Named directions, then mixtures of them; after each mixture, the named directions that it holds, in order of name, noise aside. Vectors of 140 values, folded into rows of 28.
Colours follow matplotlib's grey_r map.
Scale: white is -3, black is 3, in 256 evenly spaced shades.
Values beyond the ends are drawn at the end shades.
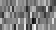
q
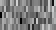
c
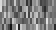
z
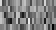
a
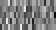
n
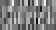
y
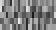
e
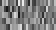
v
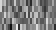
z.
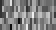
e.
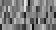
a, n, y.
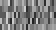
n, q, y.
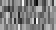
c, v, y.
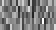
e, v.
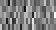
n.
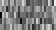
c, v.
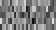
a, n, q.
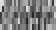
c, e.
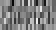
y.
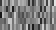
c, v, y.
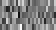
n, v.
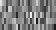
y, z.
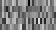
n, v, y.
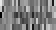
c, e.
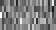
c.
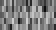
e, z.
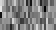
c, z.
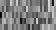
c.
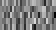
n, q.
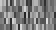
n, z.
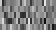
a.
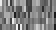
n, q, z.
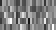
a.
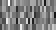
a, n.
